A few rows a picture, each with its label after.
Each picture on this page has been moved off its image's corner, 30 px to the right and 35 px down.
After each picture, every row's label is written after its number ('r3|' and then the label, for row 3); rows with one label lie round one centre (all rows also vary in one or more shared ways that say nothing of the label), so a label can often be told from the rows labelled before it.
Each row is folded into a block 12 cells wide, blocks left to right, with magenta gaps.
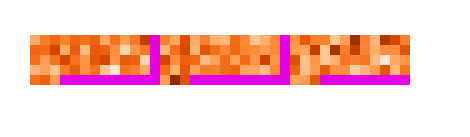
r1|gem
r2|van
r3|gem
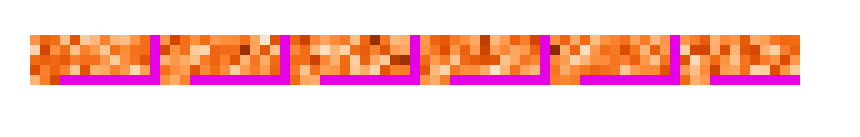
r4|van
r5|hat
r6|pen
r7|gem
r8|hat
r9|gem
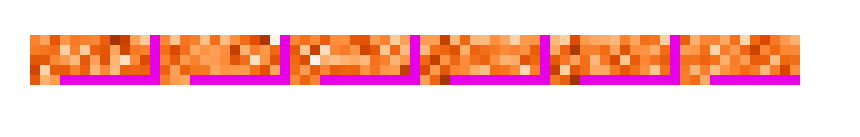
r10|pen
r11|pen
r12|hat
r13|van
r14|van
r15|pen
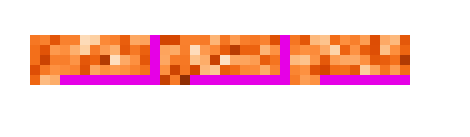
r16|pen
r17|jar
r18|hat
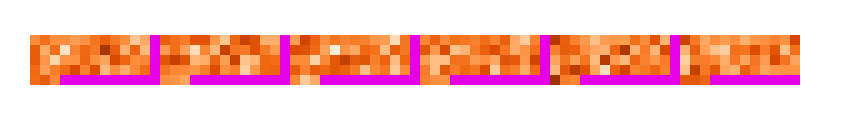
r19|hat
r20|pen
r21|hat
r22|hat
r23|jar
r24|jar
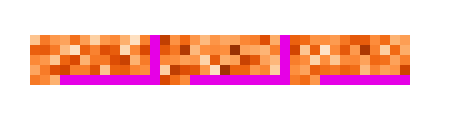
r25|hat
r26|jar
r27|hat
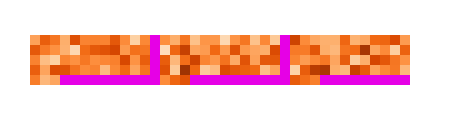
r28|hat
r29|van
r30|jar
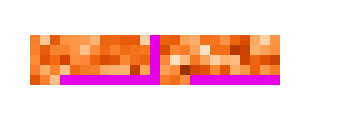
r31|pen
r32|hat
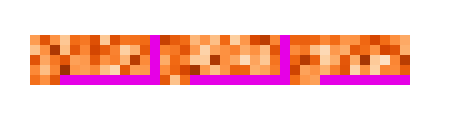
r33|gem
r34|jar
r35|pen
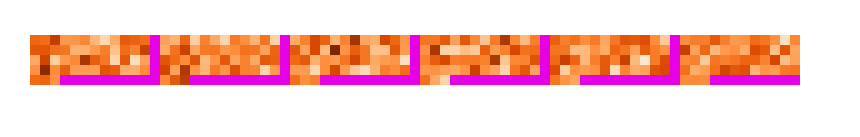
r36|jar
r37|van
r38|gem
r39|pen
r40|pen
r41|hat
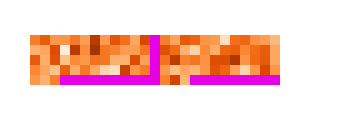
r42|gem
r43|pen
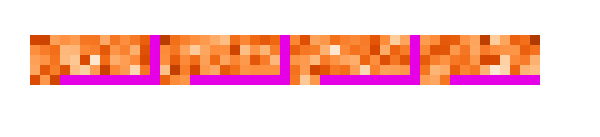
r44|jar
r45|jar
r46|hat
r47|gem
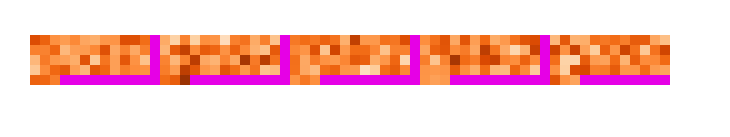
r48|jar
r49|van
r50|gem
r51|gem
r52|hat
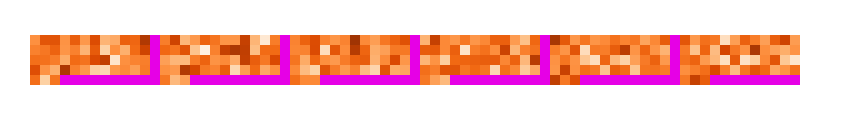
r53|gem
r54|hat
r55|gem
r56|hat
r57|jar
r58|jar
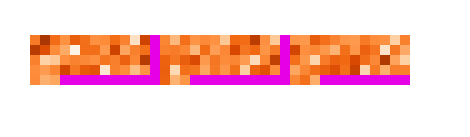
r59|hat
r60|pen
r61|hat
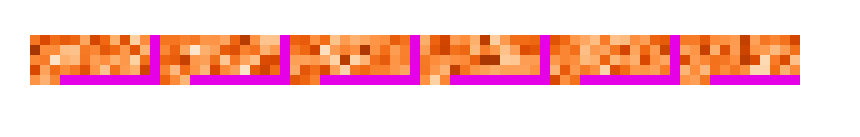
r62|hat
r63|pen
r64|jar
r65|gem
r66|jar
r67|gem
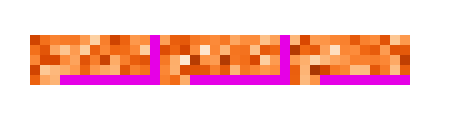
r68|pen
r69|hat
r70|hat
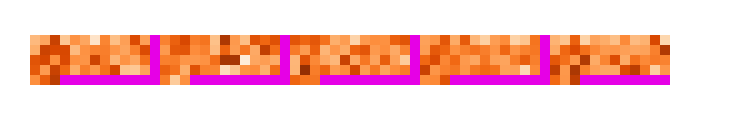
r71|van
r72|gem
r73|jar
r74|van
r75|van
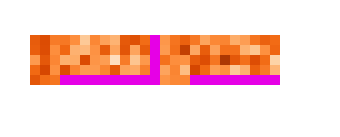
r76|jar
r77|gem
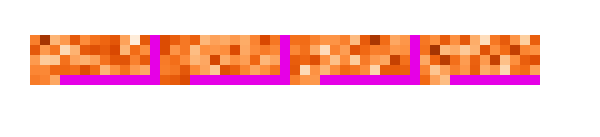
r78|hat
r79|jar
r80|pen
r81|pen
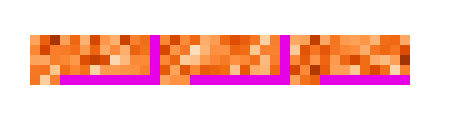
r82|gem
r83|hat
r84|van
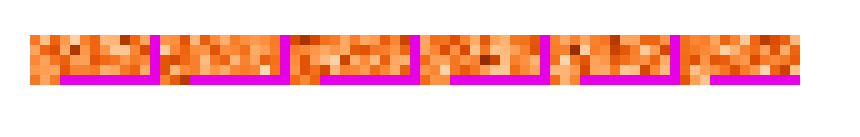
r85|gem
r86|van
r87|jar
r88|gem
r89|gem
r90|pen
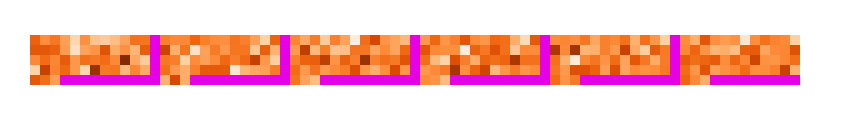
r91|jar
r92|hat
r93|pen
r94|hat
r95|hat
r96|pen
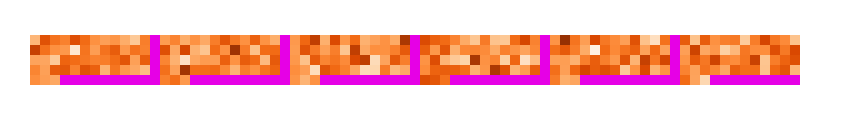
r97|hat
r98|hat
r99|gem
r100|jar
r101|hat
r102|pen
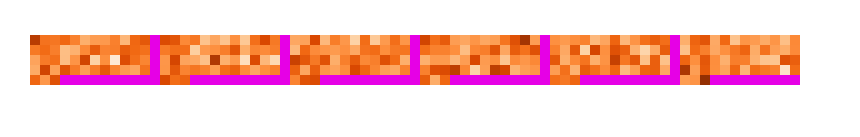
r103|jar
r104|jar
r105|van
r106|jar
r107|gem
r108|van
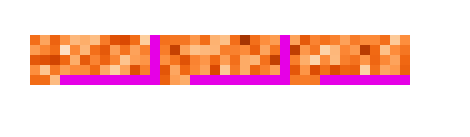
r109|pen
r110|pen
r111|hat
